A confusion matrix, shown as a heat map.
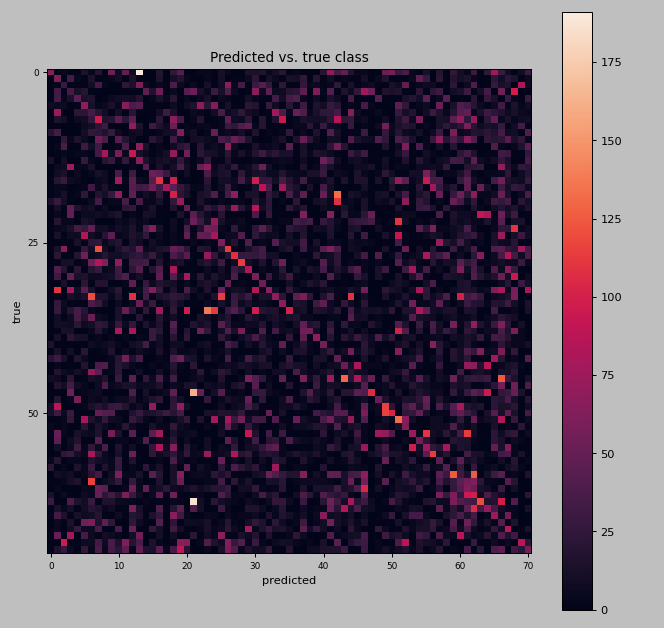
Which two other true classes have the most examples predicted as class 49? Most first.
50, 53
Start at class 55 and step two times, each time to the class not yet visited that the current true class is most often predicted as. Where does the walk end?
61
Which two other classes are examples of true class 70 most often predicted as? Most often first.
19, 26
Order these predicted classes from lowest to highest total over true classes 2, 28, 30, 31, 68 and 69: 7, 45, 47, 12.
47, 45, 12, 7
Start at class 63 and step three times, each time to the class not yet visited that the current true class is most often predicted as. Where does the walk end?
62
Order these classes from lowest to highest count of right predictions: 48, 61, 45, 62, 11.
11, 48, 61, 45, 62
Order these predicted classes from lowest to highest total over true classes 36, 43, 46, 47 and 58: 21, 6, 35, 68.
35, 6, 68, 21
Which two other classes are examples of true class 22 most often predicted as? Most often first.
51, 24
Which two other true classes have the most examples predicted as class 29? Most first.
53, 67
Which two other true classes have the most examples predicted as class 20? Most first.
35, 30
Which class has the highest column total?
66
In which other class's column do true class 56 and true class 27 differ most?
6
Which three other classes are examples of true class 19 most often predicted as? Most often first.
42, 52, 59
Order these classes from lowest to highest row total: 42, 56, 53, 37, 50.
42, 37, 56, 53, 50
